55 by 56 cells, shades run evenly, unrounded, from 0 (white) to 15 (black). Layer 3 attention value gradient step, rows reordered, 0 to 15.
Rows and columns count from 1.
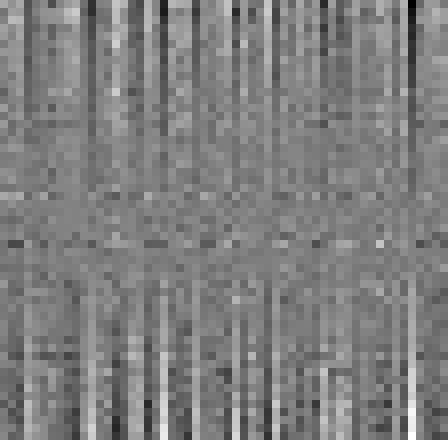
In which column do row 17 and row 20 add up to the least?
51
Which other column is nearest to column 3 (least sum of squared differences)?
40
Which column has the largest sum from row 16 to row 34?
52
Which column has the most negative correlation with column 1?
7
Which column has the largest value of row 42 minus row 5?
15
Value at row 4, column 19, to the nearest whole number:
4
